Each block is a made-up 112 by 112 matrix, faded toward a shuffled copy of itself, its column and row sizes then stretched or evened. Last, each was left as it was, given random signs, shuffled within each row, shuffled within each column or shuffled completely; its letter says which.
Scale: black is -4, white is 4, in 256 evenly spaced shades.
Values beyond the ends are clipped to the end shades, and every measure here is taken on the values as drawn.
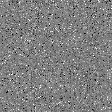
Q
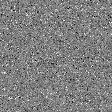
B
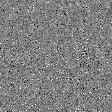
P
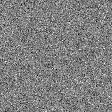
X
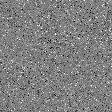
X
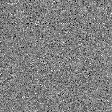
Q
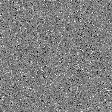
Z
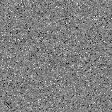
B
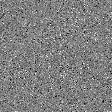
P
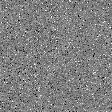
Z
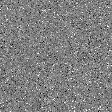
Z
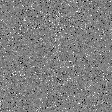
B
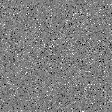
Q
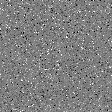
X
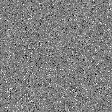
Z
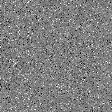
Z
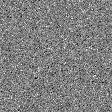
X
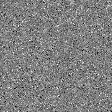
B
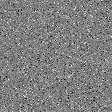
X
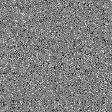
Q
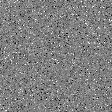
B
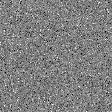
Z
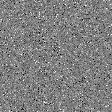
Z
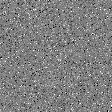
B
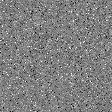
Z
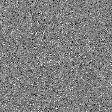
P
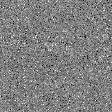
Q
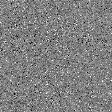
P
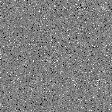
Q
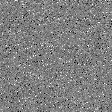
B
